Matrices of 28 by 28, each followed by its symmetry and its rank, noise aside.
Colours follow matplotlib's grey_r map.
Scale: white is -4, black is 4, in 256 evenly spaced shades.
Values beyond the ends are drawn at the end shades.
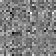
no symmetry, rank five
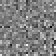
no symmetry, rank five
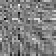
antisymmetric, rank four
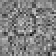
symmetric, rank four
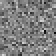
no symmetry, rank six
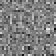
antisymmetric, rank four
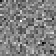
symmetric, rank six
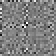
antisymmetric, rank four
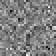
symmetric, rank five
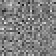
antisymmetric, rank four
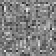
no symmetry, rank five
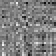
antisymmetric, rank four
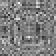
no symmetry, rank five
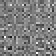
no symmetry, rank five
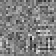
antisymmetric, rank six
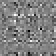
no symmetry, rank four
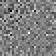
symmetric, rank five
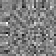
antisymmetric, rank four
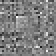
no symmetry, rank four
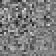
no symmetry, rank five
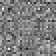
no symmetry, rank six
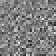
symmetric, rank four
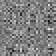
no symmetry, rank four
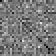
symmetric, rank four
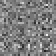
no symmetry, rank four
